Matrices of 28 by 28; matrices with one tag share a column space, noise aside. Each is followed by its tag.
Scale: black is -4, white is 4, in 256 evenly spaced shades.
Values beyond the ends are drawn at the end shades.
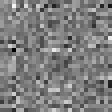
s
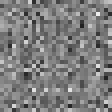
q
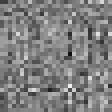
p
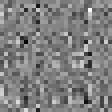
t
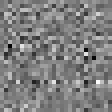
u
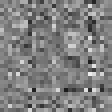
q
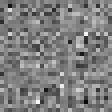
t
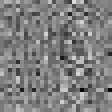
p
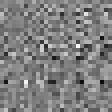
u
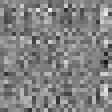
t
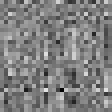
p
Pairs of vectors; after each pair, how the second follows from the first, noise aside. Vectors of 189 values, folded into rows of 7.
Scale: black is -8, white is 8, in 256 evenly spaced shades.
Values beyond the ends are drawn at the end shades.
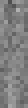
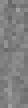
shrunk.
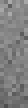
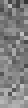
negated, scaled up.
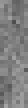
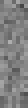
wrapped around.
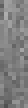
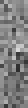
wrapped around, negated, scaled up.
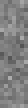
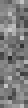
scaled up.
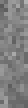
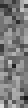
reversed, scaled up.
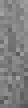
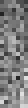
negated, scaled up.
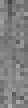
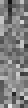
scaled up.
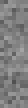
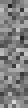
wrapped around, scaled up.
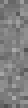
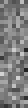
scaled up.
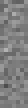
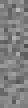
wrapped around, negated.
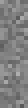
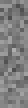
wrapped around, negated.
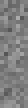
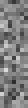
wrapped around, negated, scaled up.
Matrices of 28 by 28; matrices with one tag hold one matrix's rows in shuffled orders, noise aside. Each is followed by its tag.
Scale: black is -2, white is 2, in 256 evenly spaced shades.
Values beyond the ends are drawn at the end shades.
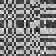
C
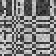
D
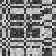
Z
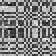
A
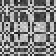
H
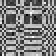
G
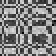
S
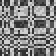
H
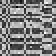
Z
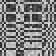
G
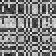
A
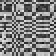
D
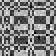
H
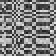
D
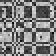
D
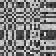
C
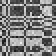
Z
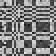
D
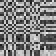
C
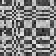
D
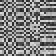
C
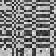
D
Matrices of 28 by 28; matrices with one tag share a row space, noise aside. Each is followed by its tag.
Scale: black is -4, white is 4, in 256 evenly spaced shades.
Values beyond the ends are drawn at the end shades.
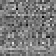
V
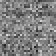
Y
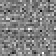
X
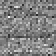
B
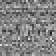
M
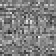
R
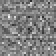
X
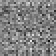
X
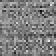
V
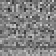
X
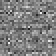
B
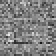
B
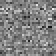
B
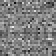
B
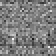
V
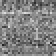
Y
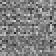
Y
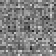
Y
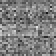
Y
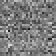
B
